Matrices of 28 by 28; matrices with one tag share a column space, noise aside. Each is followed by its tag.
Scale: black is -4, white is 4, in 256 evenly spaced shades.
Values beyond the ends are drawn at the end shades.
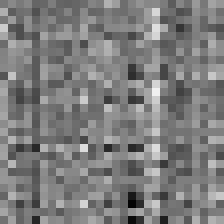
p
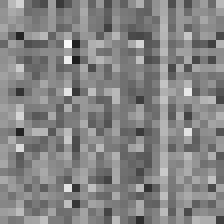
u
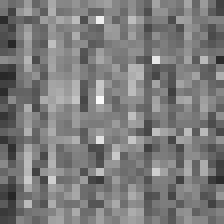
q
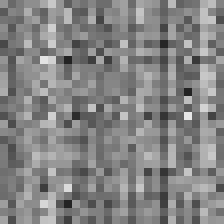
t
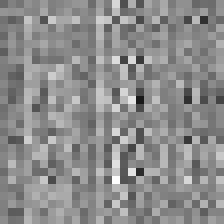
q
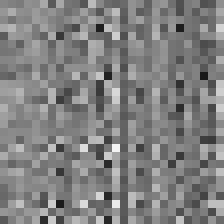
p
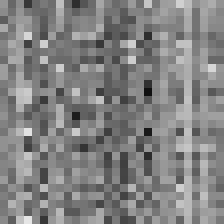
u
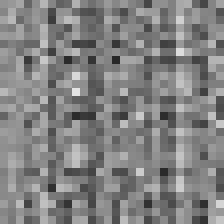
t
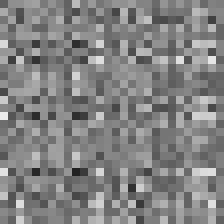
t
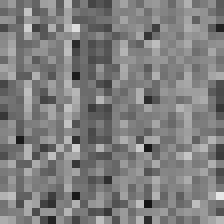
p
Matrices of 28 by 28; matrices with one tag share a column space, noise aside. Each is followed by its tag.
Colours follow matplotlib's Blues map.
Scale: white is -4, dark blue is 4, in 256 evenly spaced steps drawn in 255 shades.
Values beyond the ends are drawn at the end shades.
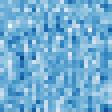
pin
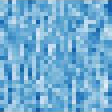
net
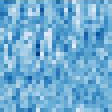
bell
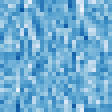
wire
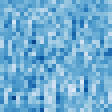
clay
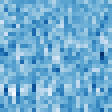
clay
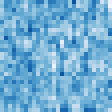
wire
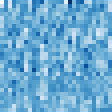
wire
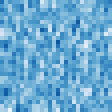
pin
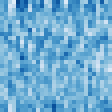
wire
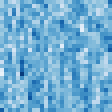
net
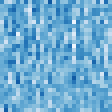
bell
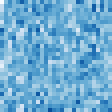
pin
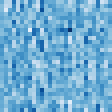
pin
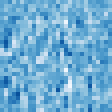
clay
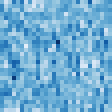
pin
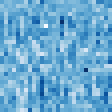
clay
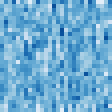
wire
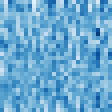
wire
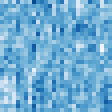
net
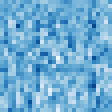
clay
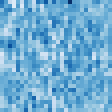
wire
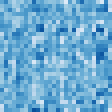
pin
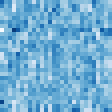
pin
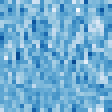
bell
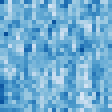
net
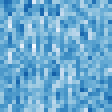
net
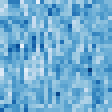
net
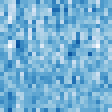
bell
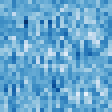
clay
